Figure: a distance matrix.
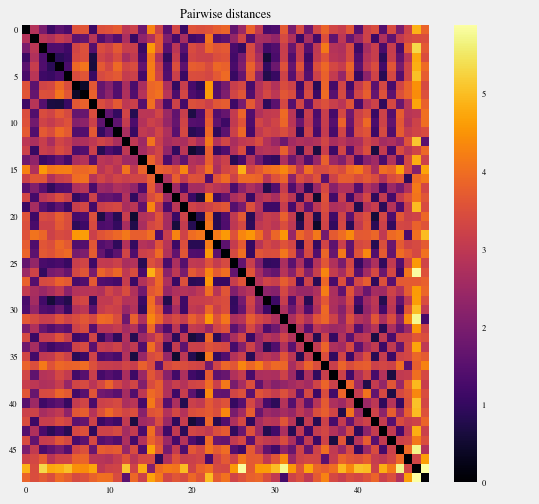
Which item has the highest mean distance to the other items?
47
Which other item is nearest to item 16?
46
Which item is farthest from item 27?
22
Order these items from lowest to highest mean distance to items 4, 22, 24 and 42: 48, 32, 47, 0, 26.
32, 0, 26, 47, 48
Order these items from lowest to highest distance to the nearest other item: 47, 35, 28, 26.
35, 26, 28, 47
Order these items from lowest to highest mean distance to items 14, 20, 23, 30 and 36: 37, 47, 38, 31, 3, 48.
37, 3, 38, 31, 48, 47
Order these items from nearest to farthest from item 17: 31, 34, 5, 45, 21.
34, 5, 45, 21, 31
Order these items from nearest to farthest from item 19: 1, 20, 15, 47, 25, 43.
43, 25, 1, 20, 15, 47
